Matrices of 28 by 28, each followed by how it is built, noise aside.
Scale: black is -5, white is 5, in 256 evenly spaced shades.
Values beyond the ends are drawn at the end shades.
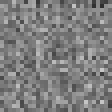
low rank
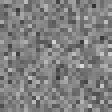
noise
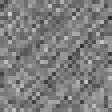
Hankel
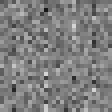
uneven columns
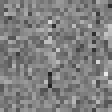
uneven columns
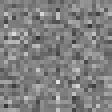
low rank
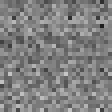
repeating columns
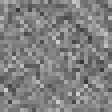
Toeplitz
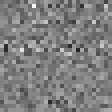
uneven rows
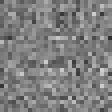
low rank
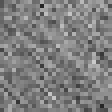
Toeplitz
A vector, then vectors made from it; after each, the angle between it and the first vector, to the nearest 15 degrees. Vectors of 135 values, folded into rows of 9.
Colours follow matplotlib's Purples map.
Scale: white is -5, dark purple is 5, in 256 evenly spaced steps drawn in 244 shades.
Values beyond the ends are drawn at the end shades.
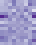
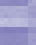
90 degrees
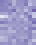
165 degrees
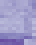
75 degrees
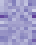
15 degrees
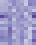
30 degrees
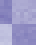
90 degrees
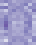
105 degrees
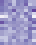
165 degrees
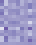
90 degrees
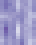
105 degrees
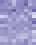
150 degrees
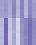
90 degrees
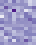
120 degrees
